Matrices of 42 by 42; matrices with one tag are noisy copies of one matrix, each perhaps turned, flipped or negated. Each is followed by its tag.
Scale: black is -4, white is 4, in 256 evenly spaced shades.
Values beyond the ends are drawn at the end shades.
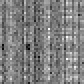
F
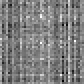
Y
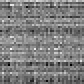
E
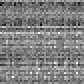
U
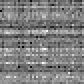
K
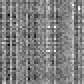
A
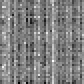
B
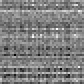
A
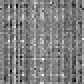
Y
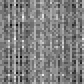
Y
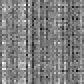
U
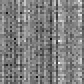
U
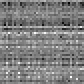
U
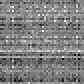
U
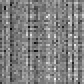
A
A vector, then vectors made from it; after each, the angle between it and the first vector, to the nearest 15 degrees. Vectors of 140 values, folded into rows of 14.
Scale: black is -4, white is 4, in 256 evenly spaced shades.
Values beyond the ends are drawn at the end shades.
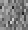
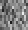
150 degrees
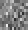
60 degrees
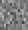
105 degrees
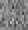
30 degrees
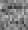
120 degrees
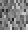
135 degrees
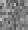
60 degrees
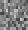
75 degrees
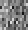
30 degrees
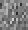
60 degrees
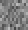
90 degrees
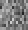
30 degrees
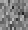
45 degrees
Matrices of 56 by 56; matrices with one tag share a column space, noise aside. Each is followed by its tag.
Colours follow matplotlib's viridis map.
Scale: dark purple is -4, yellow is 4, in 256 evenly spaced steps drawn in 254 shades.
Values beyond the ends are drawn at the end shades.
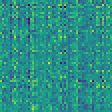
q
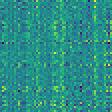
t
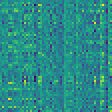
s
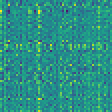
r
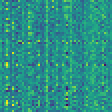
t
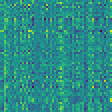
q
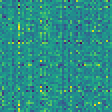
t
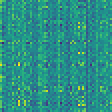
t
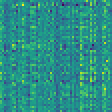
r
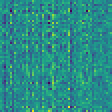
s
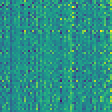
q
